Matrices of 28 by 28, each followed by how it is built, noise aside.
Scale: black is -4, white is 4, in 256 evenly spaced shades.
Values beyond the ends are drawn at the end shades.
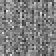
blocks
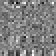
low rank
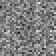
repeating rows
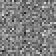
repeating rows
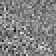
lower triangular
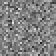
repeating rows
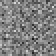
repeating rows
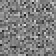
repeating rows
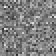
blocks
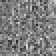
blocks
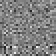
low rank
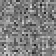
blocks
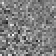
lower triangular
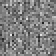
blocks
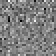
low rank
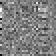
low rank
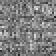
blocks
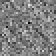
Toeplitz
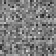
blocks
